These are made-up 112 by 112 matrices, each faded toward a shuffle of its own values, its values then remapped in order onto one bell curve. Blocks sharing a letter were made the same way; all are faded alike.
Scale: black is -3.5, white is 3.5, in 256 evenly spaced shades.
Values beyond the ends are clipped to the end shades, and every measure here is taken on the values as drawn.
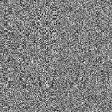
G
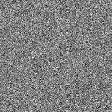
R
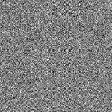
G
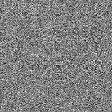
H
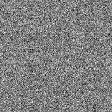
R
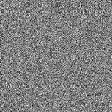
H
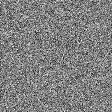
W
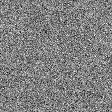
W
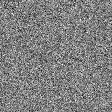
W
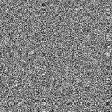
H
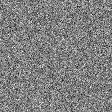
W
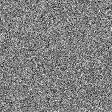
W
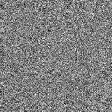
R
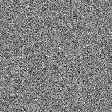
R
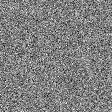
W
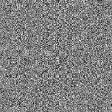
G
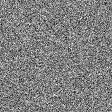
W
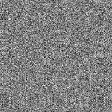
H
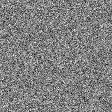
W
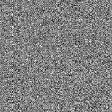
G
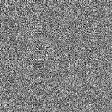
H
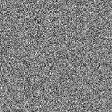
H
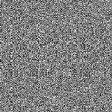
G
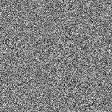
R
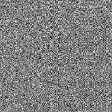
G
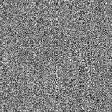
H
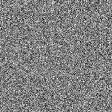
R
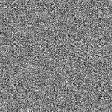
H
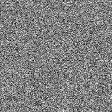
R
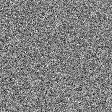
W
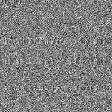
H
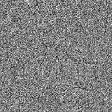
R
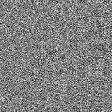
H
